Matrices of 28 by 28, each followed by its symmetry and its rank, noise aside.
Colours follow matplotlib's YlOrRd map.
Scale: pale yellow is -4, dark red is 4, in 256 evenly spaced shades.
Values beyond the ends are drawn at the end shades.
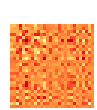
symmetric, rank three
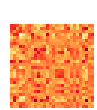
symmetric, rank three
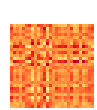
antisymmetric, rank two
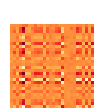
no symmetry, rank one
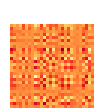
antisymmetric, rank two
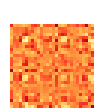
symmetric, rank three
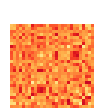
symmetric, rank three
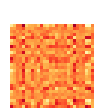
no symmetry, rank two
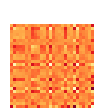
symmetric, rank two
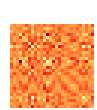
symmetric, rank three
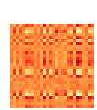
no symmetry, rank one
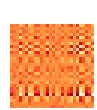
no symmetry, rank one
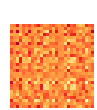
symmetric, rank three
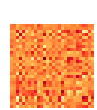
symmetric, rank three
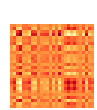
symmetric, rank one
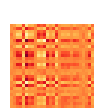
no symmetry, rank one
